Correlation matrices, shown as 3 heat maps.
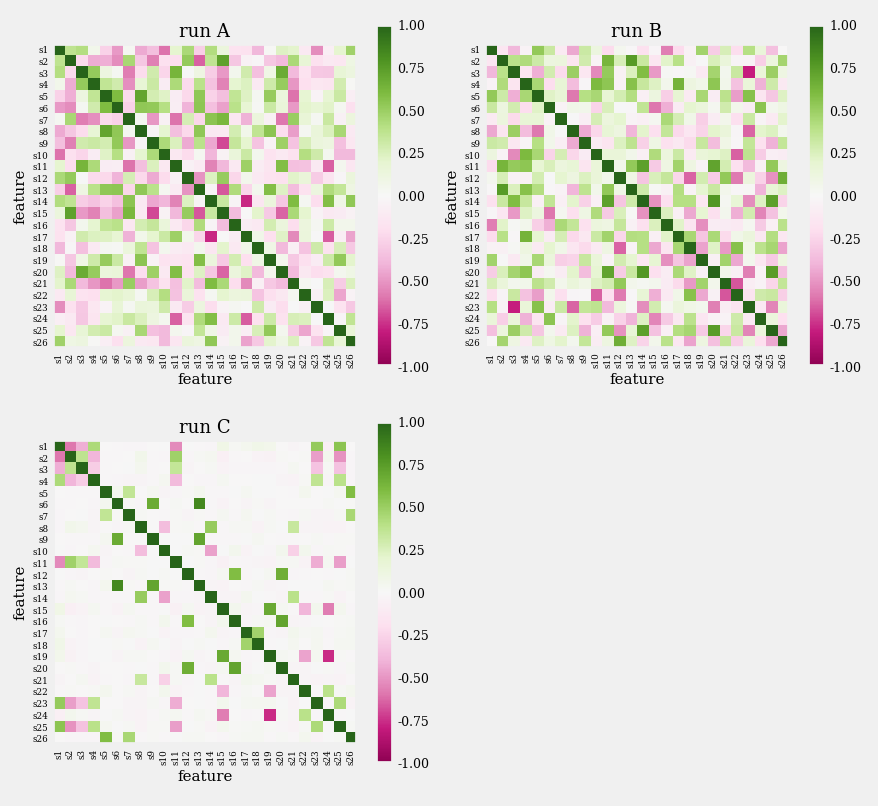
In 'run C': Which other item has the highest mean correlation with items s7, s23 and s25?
s1
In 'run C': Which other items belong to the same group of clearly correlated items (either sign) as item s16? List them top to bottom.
s12, s20
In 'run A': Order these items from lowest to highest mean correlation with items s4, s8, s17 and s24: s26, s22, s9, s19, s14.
s14, s26, s22, s9, s19
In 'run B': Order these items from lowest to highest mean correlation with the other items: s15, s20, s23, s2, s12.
s15, s23, s12, s20, s2
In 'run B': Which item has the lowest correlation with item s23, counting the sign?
s3
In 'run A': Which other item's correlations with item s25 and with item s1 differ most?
s8
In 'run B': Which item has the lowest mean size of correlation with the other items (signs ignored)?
s7
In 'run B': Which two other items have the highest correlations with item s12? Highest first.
s26, s21
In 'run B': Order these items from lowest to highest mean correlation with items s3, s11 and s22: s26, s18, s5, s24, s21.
s5, s21, s26, s24, s18
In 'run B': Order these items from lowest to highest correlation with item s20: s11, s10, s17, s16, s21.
s16, s21, s10, s17, s11
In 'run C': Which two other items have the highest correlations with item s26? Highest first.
s5, s7
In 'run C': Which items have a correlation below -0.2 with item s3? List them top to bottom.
s1, s4, s23, s25
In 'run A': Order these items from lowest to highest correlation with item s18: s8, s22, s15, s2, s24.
s22, s24, s2, s15, s8
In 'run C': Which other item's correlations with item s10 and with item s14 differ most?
s8
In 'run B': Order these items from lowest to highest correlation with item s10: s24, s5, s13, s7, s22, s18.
s22, s24, s18, s13, s7, s5
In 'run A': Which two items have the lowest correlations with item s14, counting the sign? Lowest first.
s17, s11
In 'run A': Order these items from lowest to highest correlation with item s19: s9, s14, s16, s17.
s17, s9, s14, s16
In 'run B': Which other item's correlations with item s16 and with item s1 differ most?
s19
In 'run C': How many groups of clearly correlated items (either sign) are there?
7
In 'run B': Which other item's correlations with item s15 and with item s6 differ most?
s24
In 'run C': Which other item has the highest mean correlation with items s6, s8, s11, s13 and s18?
s9
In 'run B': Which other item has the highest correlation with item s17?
s4
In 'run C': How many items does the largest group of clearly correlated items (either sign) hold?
7
